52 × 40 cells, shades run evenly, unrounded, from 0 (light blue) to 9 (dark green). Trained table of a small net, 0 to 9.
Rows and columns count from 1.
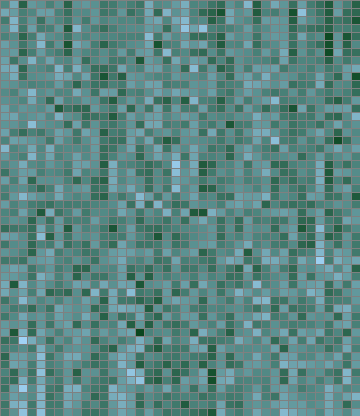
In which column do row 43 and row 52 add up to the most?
24
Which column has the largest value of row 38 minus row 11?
18
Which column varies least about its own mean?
35
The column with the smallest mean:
5
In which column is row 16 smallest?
4
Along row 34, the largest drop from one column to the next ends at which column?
28
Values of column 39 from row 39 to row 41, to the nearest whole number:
2 3 3
